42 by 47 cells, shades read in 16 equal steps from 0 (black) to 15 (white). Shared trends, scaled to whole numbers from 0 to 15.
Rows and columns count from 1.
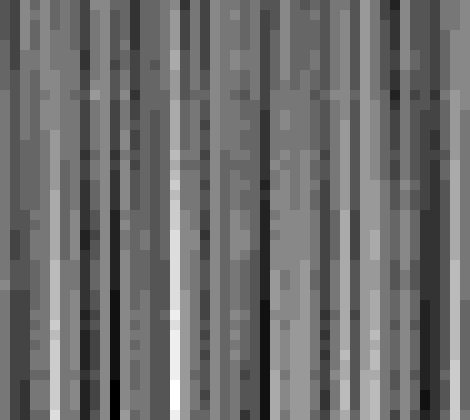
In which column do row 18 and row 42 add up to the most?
18
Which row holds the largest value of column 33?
10
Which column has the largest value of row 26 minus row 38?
25
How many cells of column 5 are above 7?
12
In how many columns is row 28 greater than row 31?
8
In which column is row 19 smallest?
27
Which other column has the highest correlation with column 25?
20
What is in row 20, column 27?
3
